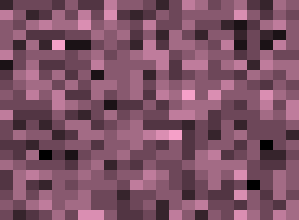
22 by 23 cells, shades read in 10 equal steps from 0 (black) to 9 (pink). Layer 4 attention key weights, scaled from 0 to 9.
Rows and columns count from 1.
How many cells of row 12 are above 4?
10
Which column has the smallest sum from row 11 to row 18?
4
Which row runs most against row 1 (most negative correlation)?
6
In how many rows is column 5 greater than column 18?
11
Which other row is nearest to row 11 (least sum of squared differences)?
21
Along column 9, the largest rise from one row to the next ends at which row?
12
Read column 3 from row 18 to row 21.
7 3 4 6
